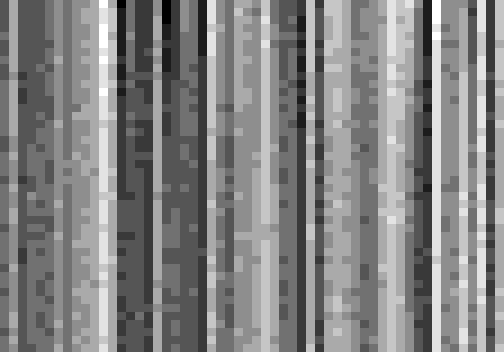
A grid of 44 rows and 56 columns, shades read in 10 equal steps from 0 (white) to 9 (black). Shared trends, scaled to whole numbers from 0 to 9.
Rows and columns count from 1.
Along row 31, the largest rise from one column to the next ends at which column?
55
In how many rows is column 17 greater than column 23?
1
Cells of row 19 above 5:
19
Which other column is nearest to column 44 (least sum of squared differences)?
30
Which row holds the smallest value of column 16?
40
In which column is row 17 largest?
48
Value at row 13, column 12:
1
